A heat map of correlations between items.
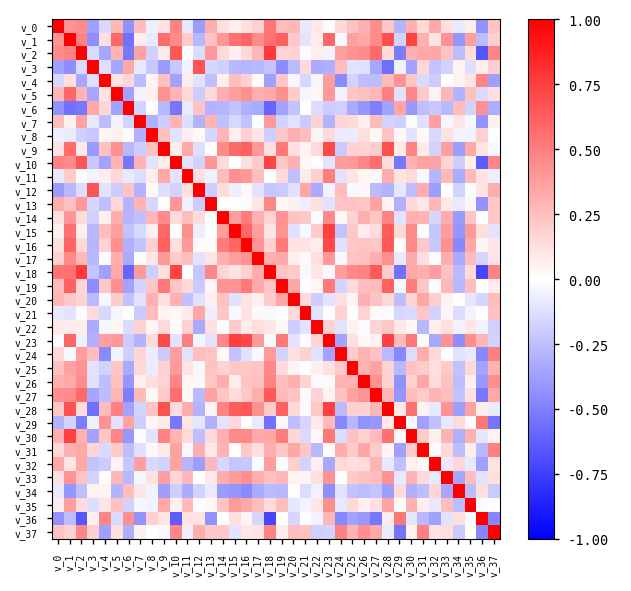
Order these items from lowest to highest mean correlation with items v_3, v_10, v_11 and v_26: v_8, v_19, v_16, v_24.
v_8, v_19, v_16, v_24
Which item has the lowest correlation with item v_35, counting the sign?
v_34
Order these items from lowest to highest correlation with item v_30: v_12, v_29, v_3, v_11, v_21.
v_3, v_12, v_21, v_29, v_11
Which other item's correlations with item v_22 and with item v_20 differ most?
v_31
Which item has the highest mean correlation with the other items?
v_1
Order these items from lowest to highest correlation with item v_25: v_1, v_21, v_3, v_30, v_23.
v_3, v_21, v_23, v_30, v_1
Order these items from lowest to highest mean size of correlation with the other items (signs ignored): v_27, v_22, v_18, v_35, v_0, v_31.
v_22, v_35, v_31, v_0, v_27, v_18
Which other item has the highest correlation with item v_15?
v_23
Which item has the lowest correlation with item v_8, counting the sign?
v_7
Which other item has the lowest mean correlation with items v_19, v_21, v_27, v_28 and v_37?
v_6
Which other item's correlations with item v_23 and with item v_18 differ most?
v_36
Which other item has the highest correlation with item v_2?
v_18
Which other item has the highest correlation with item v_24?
v_37
